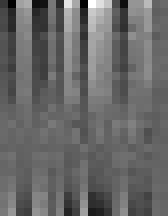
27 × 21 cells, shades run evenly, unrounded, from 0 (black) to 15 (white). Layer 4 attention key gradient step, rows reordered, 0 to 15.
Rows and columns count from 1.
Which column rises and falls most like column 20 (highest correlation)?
21
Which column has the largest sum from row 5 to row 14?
12
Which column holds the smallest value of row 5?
11
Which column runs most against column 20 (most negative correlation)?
17
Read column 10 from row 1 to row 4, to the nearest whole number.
10 8 8 8
